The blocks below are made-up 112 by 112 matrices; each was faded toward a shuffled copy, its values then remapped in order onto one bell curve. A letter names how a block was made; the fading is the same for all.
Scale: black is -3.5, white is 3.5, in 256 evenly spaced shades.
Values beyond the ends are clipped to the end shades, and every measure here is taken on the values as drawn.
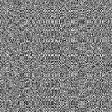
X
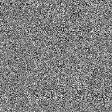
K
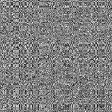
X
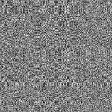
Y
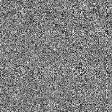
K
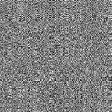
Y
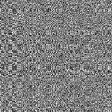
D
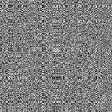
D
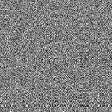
Y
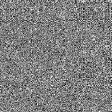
K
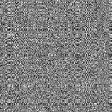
X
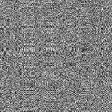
Y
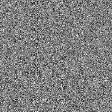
K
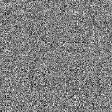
K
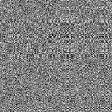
X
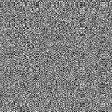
D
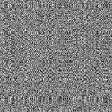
D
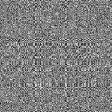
X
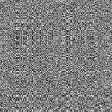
X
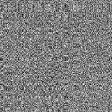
Y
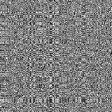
X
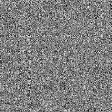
K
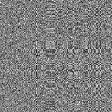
X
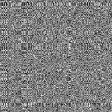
X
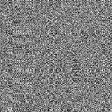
Y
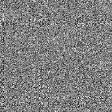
K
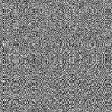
X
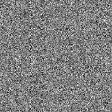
K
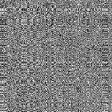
X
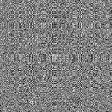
X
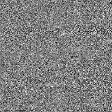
K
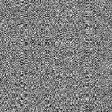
Y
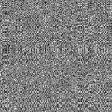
D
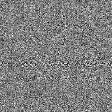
K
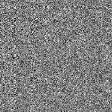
K
